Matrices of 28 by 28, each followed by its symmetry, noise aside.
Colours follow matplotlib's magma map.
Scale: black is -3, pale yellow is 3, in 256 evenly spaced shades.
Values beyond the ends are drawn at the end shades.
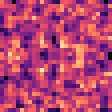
mirrored top to bottom.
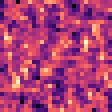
same after a half turn.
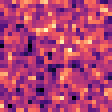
antisymmetric.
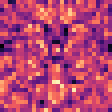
mirrored left to right.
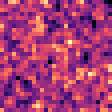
symmetric across the other diagonal.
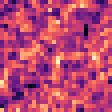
symmetric.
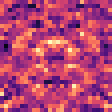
mirrored left to right.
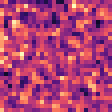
antisymmetric.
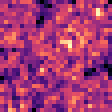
symmetric across the other diagonal.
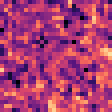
symmetric.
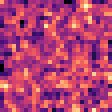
symmetric.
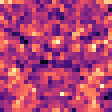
mirrored left to right.
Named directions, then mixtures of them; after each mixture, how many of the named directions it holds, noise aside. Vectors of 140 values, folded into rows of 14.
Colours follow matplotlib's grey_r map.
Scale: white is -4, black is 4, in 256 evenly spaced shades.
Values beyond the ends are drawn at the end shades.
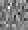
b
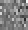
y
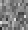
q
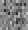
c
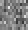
four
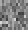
one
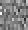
one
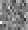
four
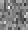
three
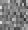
three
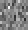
two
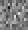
one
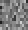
four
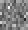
four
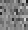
one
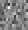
one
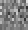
one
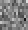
three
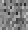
one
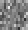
four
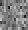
four
